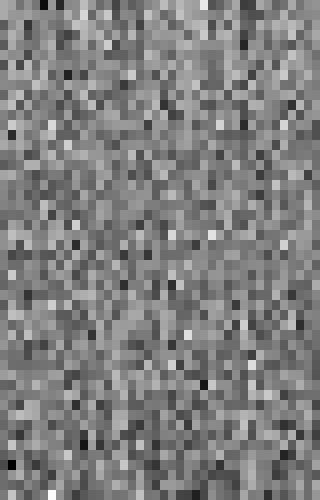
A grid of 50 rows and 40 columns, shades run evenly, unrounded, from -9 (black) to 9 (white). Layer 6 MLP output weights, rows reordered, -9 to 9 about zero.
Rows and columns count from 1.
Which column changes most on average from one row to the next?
2
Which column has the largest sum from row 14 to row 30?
35
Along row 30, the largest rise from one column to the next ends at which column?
21
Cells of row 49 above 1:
10
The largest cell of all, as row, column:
50, 7
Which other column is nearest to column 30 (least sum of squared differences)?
39
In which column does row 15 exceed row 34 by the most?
9
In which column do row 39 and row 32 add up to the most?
27
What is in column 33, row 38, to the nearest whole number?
-2
